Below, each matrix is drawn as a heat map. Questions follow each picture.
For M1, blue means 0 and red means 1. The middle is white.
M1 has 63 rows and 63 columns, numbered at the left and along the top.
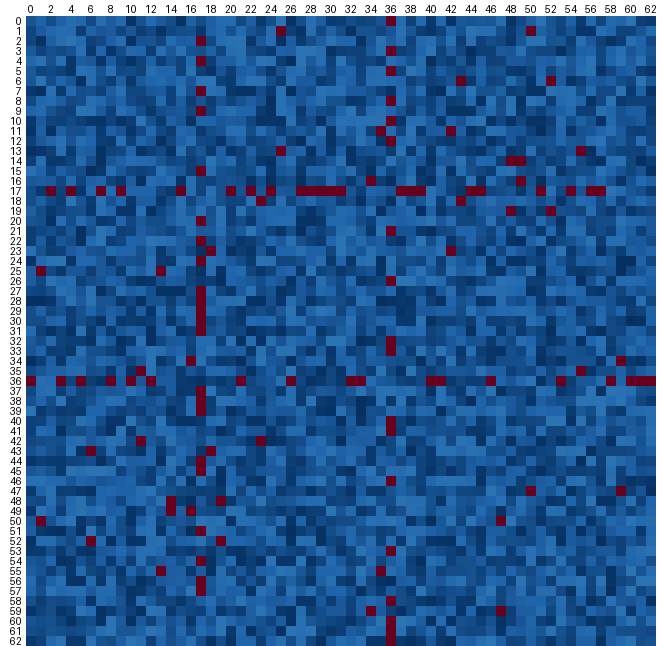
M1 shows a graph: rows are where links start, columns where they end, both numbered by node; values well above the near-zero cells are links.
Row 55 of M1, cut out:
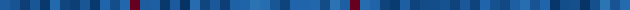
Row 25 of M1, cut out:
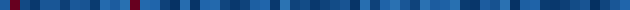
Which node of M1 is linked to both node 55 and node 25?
node 13
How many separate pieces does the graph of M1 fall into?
3
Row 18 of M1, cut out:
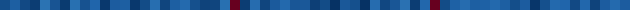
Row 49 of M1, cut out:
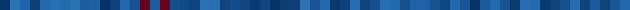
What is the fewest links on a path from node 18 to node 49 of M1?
7
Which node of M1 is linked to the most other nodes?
node 17
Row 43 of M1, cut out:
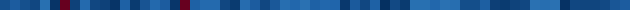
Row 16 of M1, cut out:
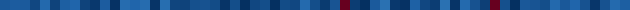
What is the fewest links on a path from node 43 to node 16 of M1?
7
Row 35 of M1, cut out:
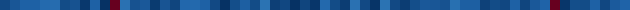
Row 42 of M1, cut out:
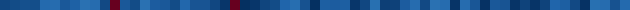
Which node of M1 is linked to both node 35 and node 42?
node 11
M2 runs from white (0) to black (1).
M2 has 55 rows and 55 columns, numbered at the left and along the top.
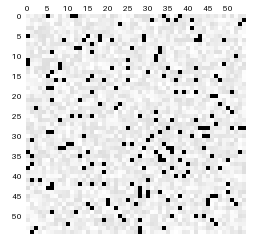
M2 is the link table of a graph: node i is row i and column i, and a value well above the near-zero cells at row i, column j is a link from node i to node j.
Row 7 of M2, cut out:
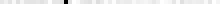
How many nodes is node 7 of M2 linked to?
1
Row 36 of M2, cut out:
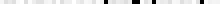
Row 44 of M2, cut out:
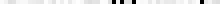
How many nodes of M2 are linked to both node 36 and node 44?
2
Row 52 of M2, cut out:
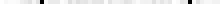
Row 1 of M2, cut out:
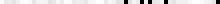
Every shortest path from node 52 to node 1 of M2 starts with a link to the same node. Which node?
node 47
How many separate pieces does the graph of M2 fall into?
3
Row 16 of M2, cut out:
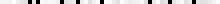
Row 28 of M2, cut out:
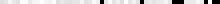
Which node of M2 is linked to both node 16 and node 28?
node 25
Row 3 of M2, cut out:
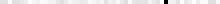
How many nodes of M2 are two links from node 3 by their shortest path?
2
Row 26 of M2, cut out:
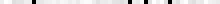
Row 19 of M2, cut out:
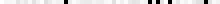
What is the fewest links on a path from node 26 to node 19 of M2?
2
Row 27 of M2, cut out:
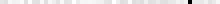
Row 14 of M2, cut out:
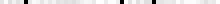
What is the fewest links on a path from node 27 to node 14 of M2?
4
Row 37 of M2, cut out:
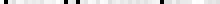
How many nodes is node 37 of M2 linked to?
4
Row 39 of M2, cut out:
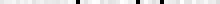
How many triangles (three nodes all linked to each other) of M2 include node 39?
0
